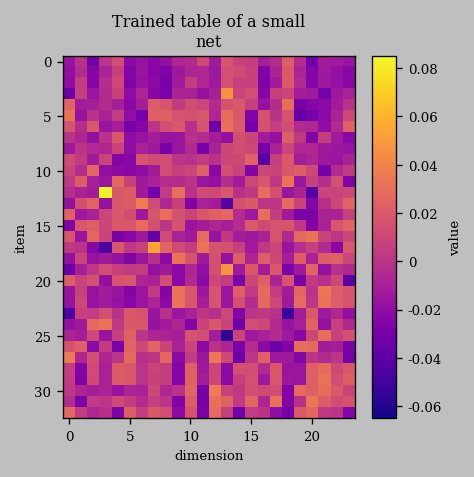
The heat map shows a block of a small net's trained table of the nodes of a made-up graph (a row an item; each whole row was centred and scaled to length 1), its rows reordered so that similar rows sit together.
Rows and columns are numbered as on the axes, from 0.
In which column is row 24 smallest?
14
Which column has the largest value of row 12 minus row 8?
3
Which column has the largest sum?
13
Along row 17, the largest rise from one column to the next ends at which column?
4
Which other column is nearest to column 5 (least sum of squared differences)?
6
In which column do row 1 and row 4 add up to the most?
18
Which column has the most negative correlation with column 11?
15
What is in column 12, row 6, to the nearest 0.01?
-0.03
